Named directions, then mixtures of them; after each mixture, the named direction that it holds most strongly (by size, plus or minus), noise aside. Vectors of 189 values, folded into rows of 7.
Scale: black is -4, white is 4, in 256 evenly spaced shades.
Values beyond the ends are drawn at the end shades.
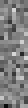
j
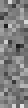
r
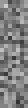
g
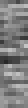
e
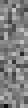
j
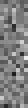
j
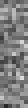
j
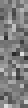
j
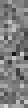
j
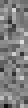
j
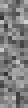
g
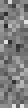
r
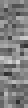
e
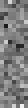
r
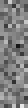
r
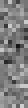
r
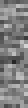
e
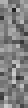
j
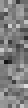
r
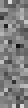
r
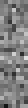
j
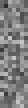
g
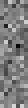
r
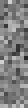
r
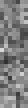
g
